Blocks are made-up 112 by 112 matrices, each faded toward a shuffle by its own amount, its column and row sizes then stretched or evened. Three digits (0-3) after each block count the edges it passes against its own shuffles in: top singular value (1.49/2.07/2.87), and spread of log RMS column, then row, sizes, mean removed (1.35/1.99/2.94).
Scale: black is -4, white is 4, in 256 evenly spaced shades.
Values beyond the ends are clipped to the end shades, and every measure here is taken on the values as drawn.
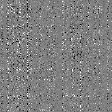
1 3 2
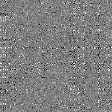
2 2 2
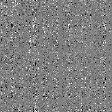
0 3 2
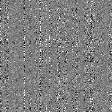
1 3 2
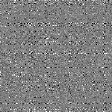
2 2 3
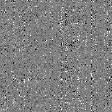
1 3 1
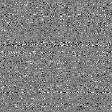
1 1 3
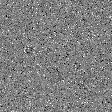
0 0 0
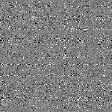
1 2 3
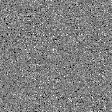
1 1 1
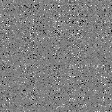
1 2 2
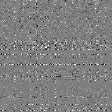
2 2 3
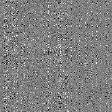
0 3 2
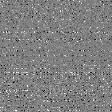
1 1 3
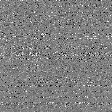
0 0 3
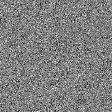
0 2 1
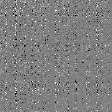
1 3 2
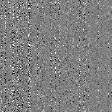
0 3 1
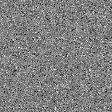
0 1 2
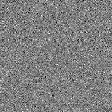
2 0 1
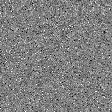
1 0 0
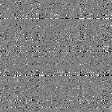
2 2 3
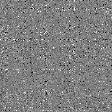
0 2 2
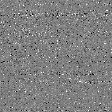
0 1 2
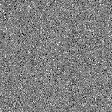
1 1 0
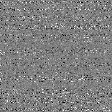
0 1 3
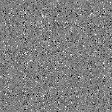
0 2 2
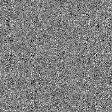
1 2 1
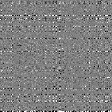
3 2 3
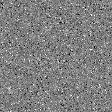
0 1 1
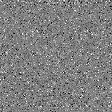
1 0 1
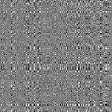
3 3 3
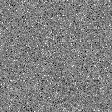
1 0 0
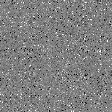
1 1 1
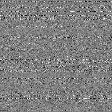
1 0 3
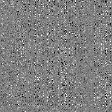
1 3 2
